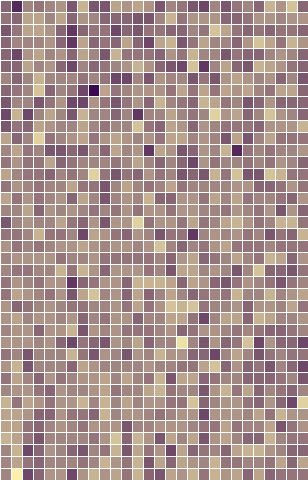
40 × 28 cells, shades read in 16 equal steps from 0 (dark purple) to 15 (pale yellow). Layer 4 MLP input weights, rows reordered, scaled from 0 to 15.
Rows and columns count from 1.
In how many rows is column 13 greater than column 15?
18
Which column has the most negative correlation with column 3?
2
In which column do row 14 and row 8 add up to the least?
9
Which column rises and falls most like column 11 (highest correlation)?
13
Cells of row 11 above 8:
11
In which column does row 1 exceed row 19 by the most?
8
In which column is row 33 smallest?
19
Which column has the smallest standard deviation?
5
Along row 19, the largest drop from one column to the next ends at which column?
14
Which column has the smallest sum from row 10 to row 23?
10
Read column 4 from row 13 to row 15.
8 7 7
